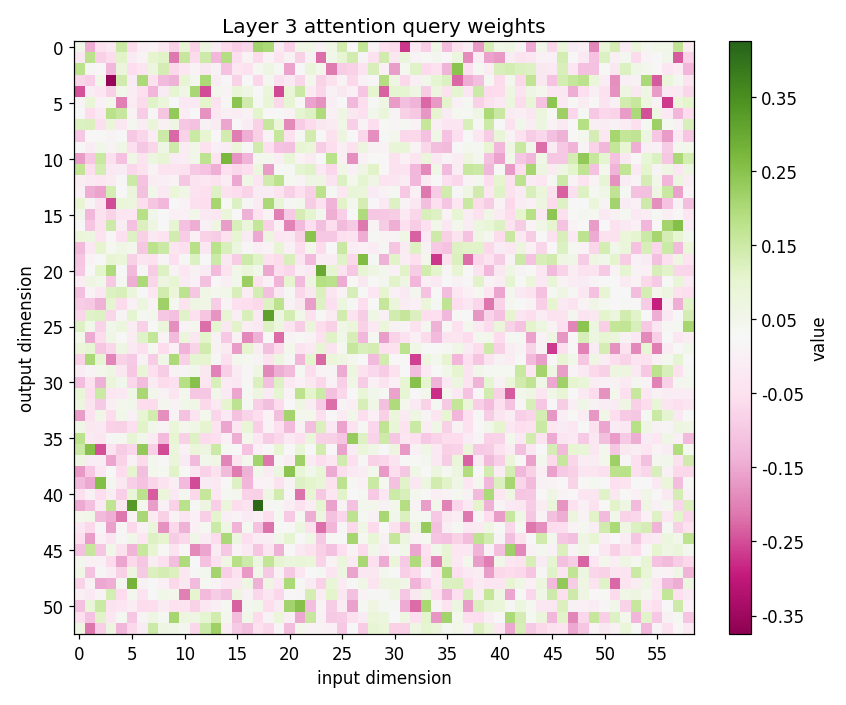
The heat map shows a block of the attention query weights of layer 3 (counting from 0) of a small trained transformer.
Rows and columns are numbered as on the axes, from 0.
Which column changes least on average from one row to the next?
28
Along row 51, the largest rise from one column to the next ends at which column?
35
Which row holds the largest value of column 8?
23
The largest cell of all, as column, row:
17, 41
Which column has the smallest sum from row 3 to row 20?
32
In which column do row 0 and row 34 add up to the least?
31
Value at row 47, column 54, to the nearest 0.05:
0.1
